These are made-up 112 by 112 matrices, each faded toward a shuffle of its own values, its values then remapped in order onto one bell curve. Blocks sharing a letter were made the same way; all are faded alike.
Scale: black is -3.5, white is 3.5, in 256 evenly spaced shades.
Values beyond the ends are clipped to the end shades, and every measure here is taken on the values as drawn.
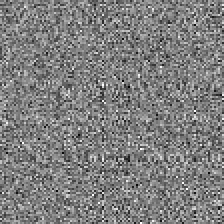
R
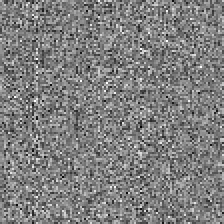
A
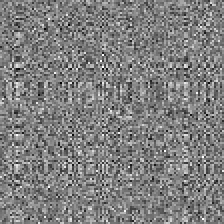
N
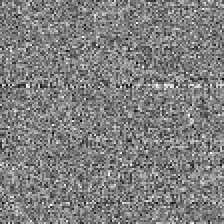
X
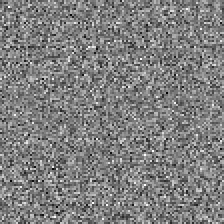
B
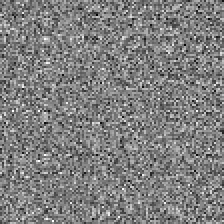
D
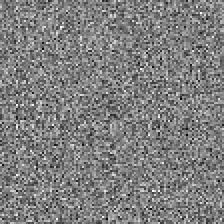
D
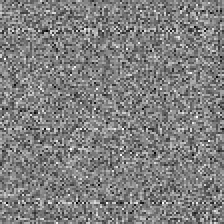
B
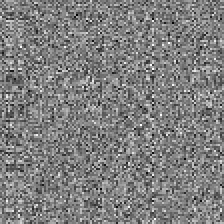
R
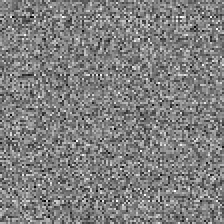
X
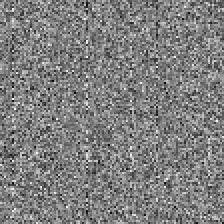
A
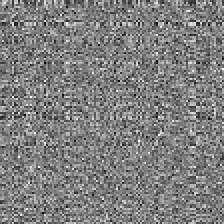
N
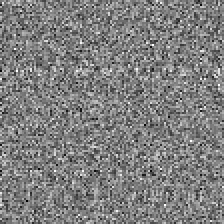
D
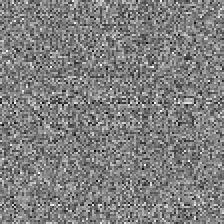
X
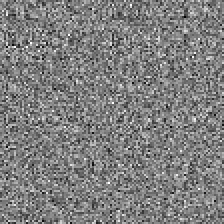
D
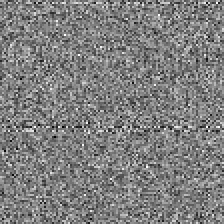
X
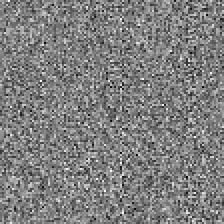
A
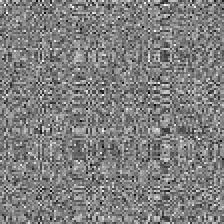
N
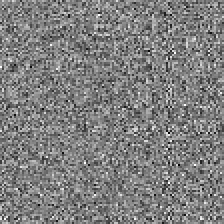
R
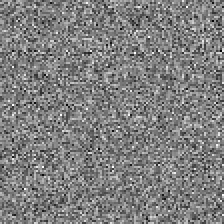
D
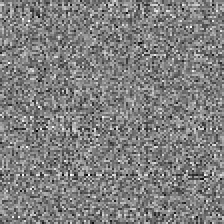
X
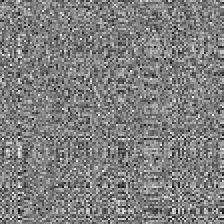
N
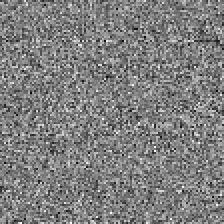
B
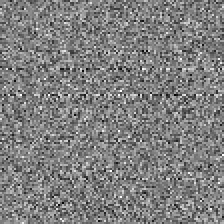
X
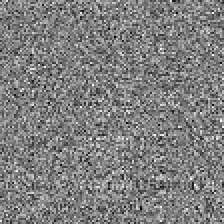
D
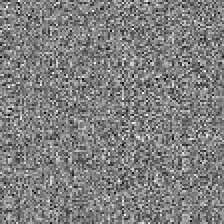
R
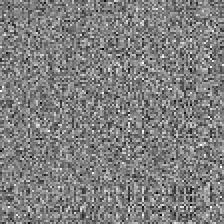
R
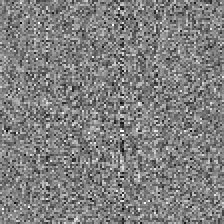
A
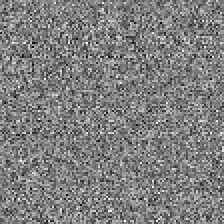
X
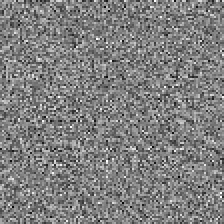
X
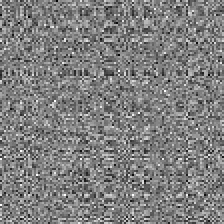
N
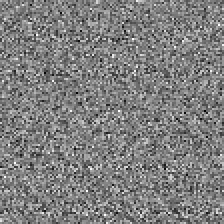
B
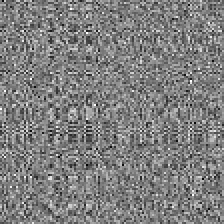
N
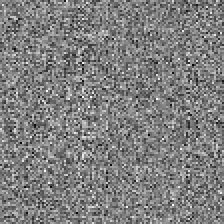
A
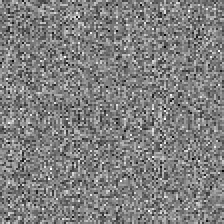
A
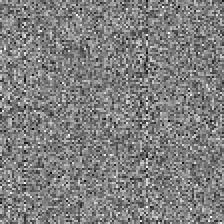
A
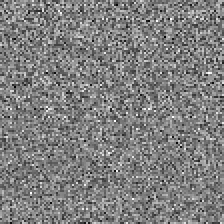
B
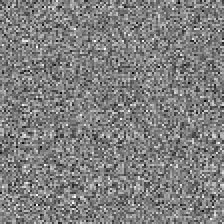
X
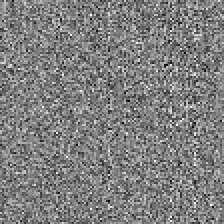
A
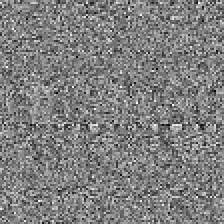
X
